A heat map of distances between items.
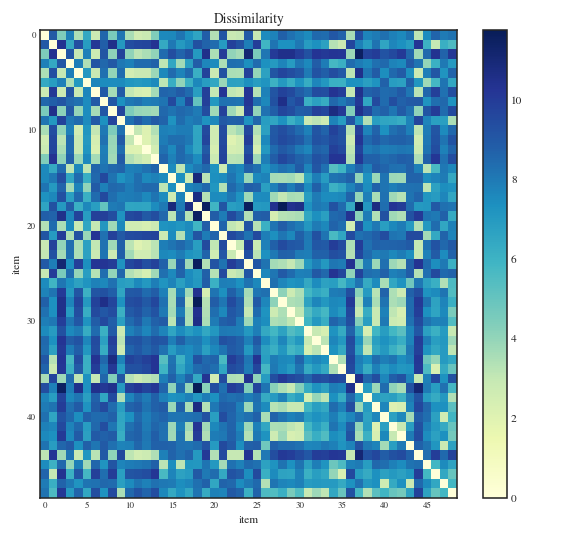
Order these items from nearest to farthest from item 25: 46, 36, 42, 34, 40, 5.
36, 5, 42, 40, 46, 34
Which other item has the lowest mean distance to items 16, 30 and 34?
45
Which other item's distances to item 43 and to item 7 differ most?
47
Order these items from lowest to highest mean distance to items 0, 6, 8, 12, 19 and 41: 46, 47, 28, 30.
30, 28, 47, 46
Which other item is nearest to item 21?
14
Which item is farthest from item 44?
37
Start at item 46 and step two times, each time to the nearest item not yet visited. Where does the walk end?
1
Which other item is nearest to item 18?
7
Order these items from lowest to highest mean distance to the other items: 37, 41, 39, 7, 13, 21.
41, 39, 13, 37, 21, 7
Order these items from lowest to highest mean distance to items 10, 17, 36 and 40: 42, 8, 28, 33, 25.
25, 8, 42, 28, 33
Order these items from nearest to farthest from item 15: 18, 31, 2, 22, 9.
31, 9, 22, 2, 18
